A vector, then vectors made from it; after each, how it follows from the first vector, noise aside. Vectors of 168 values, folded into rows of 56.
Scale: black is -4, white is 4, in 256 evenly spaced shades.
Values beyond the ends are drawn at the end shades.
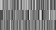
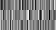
negated.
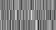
wrapped around, partly zeroed.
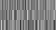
reversed, negated, shrunk.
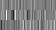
reversed, partly zeroed.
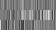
wrapped around, partly zeroed.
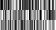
negated, scaled up.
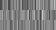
negated, shrunk.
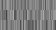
reversed, negated, shrunk.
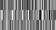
negated.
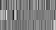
reversed, partly zeroed.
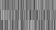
wrapped around, shrunk.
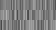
reversed, shrunk.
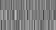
reversed, shrunk.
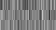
negated, shrunk.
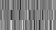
wrapped around, negated, partly zeroed.
